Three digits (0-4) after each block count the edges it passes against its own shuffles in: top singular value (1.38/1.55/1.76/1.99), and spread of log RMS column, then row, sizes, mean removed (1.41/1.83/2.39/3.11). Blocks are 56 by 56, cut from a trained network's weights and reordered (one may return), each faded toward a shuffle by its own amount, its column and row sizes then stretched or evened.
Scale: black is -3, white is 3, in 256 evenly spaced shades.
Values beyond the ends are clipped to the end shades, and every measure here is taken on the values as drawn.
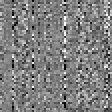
4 4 0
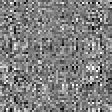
4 3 2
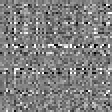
3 1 4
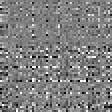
4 3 4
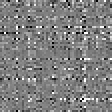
3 3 4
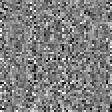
3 3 1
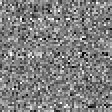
1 0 2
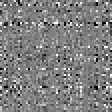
3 4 3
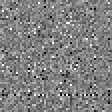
1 2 0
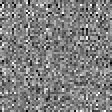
3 3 1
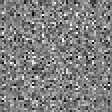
2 3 2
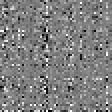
1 4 3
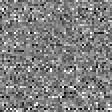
1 0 3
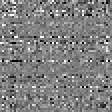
1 2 4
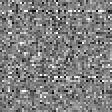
2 1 3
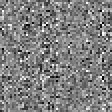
2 3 1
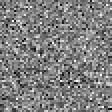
0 0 1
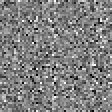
1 1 2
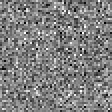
1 2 1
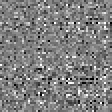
1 2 3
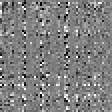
1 4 3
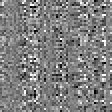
4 4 2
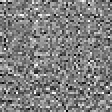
2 1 2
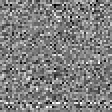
3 0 2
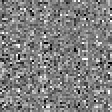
1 3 2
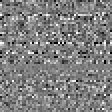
2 0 4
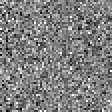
1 1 0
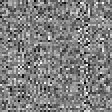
3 3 0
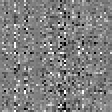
0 4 2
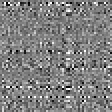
4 2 4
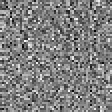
3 1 1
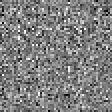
1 2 1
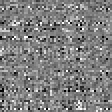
1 2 4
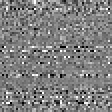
2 1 4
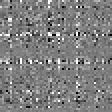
3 3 4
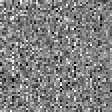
2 3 0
